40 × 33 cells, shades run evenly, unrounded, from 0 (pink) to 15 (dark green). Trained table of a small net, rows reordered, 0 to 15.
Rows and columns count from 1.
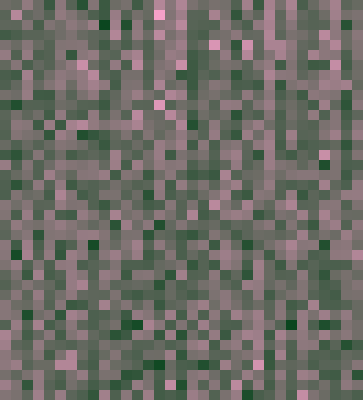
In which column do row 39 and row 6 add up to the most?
11
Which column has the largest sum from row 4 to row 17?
18
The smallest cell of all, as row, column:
2, 15
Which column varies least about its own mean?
33
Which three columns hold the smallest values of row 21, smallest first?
20, 27, 23
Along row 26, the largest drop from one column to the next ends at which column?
3
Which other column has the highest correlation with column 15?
25
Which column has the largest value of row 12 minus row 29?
8
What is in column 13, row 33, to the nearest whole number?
14
